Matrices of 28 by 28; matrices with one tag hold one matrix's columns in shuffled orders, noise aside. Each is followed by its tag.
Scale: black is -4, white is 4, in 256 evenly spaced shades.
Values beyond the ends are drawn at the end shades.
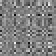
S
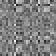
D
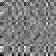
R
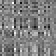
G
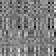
G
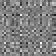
S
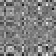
R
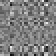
R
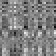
G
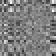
D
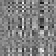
G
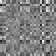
D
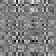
D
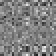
R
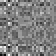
R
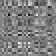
S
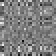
R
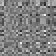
S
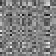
S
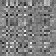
S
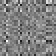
D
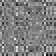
R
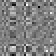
R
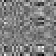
R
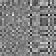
S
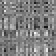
G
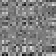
R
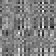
G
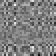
R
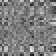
R
